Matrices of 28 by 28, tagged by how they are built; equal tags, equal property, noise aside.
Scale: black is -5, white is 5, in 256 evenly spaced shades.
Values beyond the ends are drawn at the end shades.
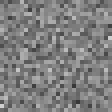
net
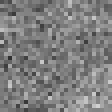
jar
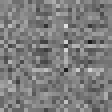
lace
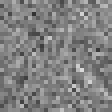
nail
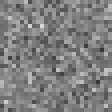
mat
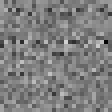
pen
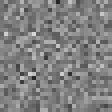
lace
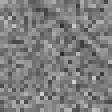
nail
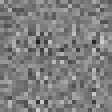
lace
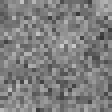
jar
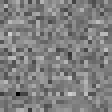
pen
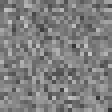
net
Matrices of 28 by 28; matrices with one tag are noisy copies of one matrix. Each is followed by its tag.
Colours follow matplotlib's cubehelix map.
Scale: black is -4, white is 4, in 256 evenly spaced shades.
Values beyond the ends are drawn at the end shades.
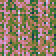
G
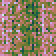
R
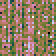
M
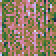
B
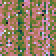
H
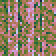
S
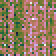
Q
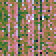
S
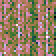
G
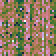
H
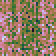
R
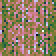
B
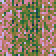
R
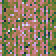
B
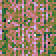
B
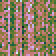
M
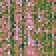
M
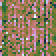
B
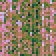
R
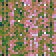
Q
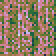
G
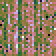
S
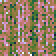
G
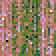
R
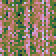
H
